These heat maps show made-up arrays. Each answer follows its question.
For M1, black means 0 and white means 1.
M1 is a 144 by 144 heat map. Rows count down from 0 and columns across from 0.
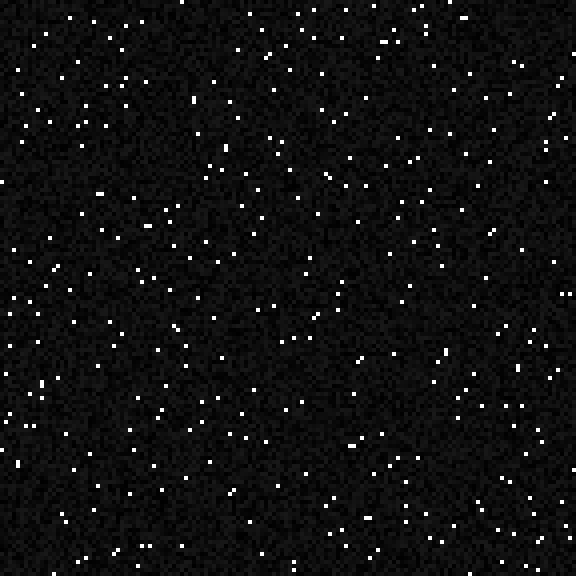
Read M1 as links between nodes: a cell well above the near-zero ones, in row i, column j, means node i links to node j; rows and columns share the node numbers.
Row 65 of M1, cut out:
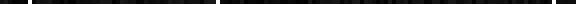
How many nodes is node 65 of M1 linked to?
3
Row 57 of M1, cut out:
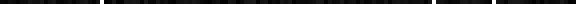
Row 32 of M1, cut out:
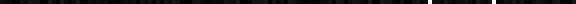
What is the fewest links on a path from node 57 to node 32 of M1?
2
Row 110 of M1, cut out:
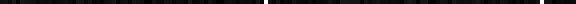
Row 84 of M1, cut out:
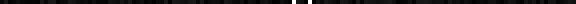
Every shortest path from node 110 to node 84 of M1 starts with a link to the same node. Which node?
node 135
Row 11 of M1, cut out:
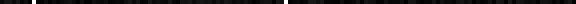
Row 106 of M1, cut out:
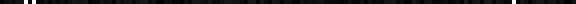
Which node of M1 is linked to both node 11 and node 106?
node 8
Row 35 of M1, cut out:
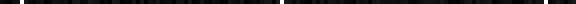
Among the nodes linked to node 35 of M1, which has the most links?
node 136
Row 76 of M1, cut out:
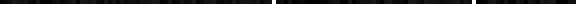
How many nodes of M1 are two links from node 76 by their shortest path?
2
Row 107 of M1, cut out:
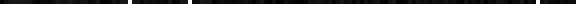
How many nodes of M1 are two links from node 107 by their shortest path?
4
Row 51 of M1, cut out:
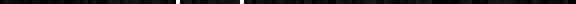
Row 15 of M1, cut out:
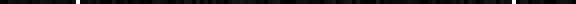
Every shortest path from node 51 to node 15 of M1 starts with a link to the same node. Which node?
node 44
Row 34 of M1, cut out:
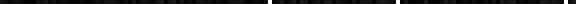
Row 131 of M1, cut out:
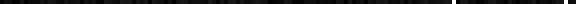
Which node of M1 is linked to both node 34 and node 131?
node 141
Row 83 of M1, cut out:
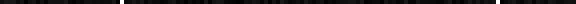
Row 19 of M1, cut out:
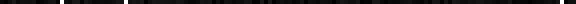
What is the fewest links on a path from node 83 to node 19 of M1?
5
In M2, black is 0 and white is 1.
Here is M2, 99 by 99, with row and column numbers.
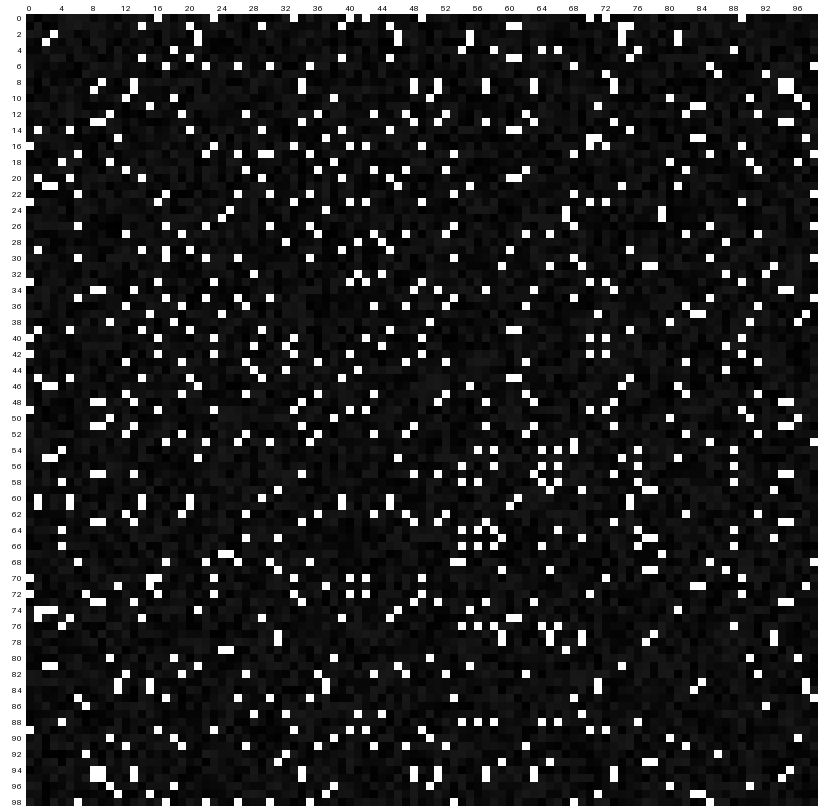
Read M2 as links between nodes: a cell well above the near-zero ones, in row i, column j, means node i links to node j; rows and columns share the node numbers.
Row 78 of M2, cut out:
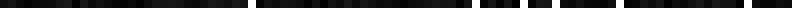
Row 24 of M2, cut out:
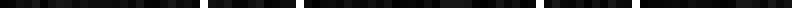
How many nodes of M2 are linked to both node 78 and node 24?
0
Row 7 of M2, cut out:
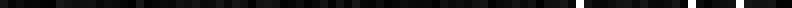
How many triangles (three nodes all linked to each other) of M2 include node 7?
1
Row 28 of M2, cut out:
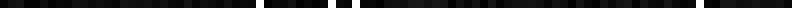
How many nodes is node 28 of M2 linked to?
4
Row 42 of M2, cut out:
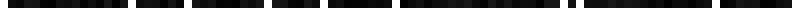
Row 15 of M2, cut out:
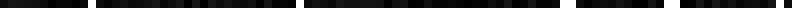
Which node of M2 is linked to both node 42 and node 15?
node 70
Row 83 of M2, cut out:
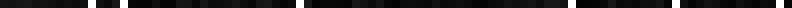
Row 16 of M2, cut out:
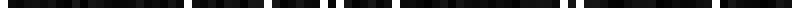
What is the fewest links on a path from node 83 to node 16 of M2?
3
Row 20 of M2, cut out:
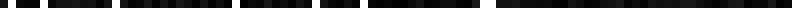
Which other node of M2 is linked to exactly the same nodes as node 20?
node 75
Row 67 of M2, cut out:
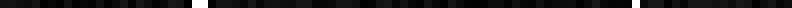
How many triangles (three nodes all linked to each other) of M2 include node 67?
3
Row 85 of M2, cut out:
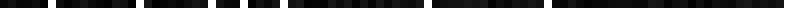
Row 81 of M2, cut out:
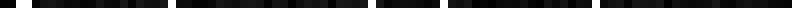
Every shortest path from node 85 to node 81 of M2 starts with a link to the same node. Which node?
node 17
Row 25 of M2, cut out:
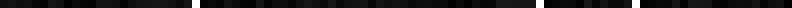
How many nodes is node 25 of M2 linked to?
3
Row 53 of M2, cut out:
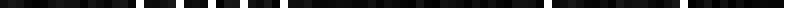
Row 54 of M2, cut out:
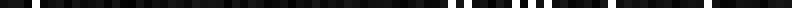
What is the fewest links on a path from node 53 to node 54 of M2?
2
